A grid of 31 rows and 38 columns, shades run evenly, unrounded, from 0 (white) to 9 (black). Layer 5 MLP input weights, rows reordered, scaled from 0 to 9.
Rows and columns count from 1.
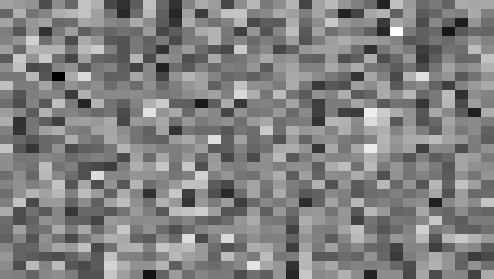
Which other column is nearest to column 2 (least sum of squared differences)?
38
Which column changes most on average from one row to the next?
28
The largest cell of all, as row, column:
9, 5
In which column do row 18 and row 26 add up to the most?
23
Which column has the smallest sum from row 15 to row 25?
29
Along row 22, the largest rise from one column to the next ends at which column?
15
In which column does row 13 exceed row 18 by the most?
37
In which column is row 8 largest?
13
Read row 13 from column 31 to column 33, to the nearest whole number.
3 4 6
